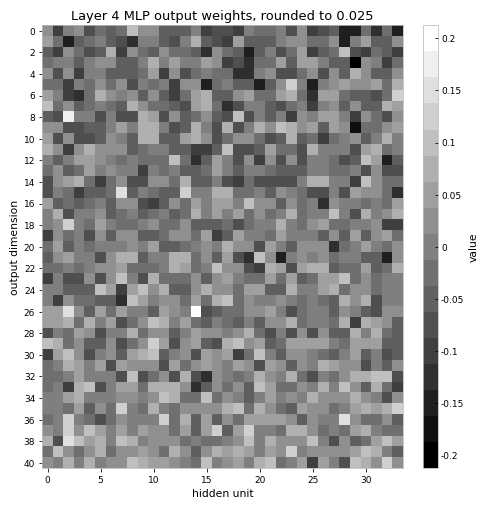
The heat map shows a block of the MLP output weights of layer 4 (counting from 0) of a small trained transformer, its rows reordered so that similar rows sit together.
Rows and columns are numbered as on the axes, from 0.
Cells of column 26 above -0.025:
29
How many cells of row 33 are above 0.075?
3
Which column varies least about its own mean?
6
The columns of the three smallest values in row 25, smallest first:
7, 1, 31
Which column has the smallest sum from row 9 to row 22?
32
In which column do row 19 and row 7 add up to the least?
17
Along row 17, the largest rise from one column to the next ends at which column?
30
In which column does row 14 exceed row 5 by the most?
25
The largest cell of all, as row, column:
26, 14
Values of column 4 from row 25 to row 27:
-0.025 -0.05 0.075
